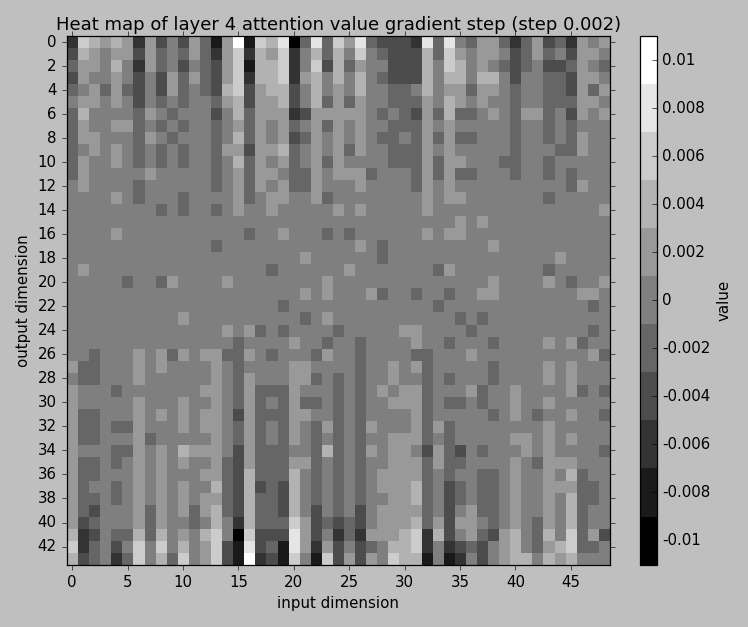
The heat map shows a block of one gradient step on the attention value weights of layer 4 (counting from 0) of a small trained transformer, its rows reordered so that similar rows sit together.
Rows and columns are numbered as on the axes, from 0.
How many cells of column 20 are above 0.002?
8
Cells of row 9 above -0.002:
35
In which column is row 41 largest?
20
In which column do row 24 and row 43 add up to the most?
16
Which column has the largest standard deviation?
15
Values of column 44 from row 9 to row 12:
-0.002 0 0 0
